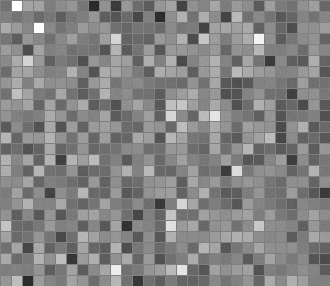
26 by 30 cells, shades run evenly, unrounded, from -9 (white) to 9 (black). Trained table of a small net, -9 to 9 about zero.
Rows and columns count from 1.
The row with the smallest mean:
7
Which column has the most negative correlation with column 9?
2
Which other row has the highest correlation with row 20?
22
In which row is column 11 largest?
1
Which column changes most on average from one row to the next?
17
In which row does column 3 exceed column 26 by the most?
26
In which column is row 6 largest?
25
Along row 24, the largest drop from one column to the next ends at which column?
8
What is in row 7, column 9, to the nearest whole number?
3
